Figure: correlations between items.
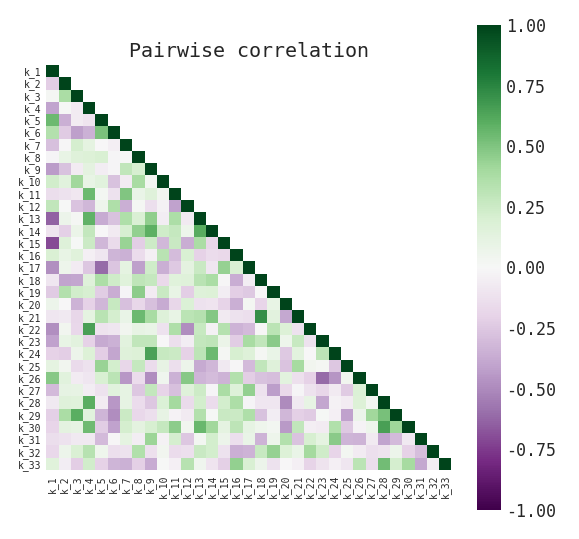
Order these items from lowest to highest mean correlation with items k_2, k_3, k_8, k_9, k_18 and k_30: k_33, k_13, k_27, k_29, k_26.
k_26, k_33, k_27, k_29, k_13
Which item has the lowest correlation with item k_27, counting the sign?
k_19
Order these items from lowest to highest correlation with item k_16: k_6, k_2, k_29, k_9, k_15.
k_6, k_15, k_9, k_2, k_29
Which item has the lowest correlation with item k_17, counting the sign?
k_5
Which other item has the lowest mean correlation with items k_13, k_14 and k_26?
k_25
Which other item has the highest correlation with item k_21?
k_18
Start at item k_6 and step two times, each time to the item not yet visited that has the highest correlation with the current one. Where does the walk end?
k_1
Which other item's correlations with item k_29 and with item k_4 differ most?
k_22
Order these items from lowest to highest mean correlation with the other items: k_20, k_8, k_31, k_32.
k_20, k_31, k_32, k_8
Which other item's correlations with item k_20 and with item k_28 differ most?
k_30
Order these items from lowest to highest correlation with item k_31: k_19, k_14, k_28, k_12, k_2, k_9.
k_28, k_12, k_2, k_19, k_14, k_9
